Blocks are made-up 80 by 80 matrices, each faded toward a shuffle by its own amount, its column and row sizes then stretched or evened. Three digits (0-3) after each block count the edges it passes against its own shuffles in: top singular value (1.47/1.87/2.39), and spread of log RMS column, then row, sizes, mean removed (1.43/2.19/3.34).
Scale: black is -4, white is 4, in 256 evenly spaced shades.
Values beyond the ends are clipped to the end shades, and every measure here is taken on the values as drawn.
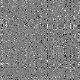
2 2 1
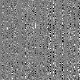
0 3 1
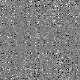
1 2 2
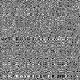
3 0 2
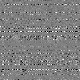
3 0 3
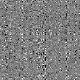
2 2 1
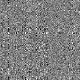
2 2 1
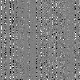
2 3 1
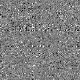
1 1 2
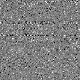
2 0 1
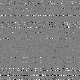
2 0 3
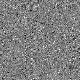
1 1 0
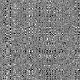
3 2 1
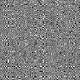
3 2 2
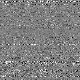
0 0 3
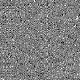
2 1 0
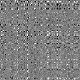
3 2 2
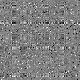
3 0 1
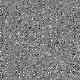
1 2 1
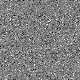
0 0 1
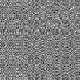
3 1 0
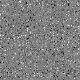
0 1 1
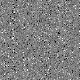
1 2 0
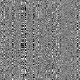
3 3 0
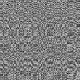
3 0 2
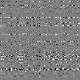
2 1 3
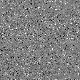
0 0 1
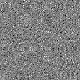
2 0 0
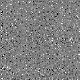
2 1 1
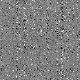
0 2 1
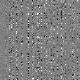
1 3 1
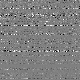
1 0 3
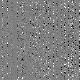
0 3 0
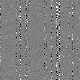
2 3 0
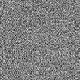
2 0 0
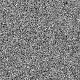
0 0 0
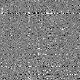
2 1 2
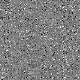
1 1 1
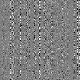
3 3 0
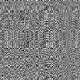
3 2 2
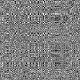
3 2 2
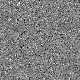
0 0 0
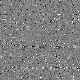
0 1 2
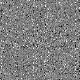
1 2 1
